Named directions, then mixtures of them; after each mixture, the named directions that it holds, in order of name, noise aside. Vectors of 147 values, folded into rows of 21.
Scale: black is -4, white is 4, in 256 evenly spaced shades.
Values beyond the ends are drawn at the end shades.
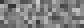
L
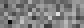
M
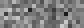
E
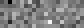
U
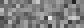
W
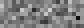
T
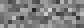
T, U.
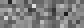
E, U.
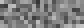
L.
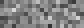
T, W.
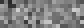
L, U.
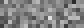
W.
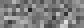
E, M.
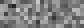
E, L.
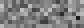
T.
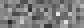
E, M.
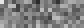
L, T, W.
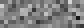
L, T.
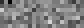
U, W.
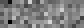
M, U.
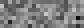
L, M, T.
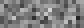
M, T, W.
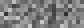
E.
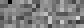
L, U, W.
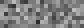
E, L.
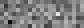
M.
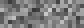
T, U.
